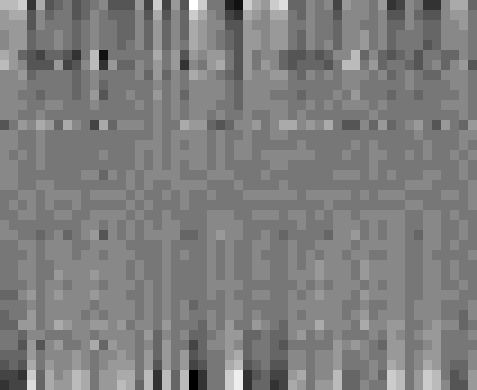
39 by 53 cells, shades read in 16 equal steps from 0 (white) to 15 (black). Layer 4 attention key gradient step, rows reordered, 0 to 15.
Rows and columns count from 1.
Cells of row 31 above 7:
25
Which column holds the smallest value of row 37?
27
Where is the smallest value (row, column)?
1, 22
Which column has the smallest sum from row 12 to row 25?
20
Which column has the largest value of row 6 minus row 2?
12
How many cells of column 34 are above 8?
8
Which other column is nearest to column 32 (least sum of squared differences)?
23
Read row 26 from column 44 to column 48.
7 7 8 8 7
